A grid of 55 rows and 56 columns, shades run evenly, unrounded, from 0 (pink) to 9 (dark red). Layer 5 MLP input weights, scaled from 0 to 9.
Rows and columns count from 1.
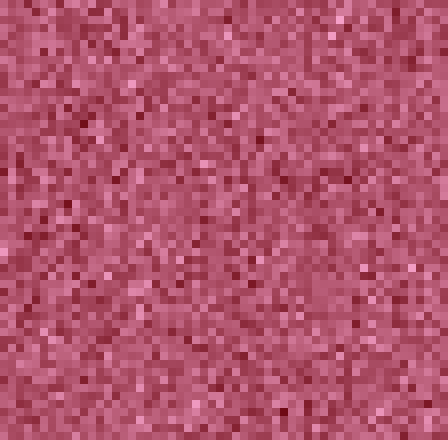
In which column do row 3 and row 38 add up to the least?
43
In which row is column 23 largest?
36
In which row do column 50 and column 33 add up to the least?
33
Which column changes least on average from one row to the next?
2
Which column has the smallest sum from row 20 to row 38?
18
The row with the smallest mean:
11
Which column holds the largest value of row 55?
51
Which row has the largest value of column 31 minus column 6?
23
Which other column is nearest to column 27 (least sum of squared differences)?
55
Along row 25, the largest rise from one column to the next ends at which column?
35
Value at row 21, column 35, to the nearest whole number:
7
